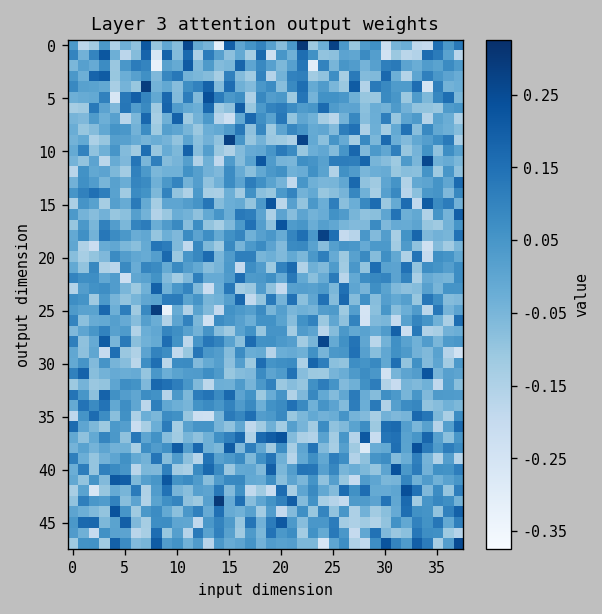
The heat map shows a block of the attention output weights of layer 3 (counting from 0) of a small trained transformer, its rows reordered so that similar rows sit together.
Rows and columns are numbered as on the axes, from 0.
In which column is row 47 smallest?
24
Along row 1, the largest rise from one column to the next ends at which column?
9
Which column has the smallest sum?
6
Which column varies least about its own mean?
36
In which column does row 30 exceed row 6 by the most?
8
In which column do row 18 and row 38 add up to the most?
33
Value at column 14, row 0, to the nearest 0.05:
-0.3
